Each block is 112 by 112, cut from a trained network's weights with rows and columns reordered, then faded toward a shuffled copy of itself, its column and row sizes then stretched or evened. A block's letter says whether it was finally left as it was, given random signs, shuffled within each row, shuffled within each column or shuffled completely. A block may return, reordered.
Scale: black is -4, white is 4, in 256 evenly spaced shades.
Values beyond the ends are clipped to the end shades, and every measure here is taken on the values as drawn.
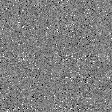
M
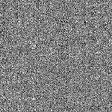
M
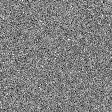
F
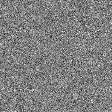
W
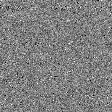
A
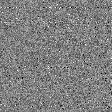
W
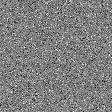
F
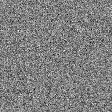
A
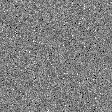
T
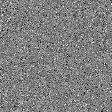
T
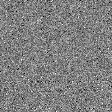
W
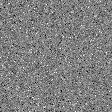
F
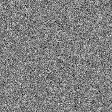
T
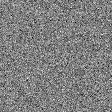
F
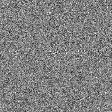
W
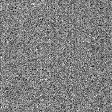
M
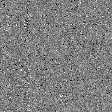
W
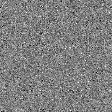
W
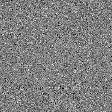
M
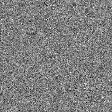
W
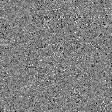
M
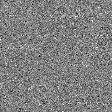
W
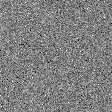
F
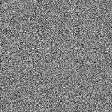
M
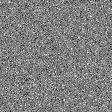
F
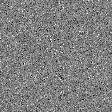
T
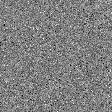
T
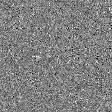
W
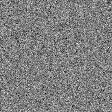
T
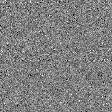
M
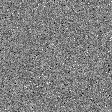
F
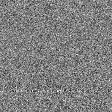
A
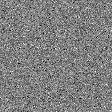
A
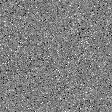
F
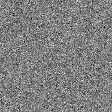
T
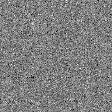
W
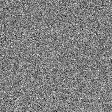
A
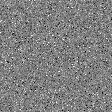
F
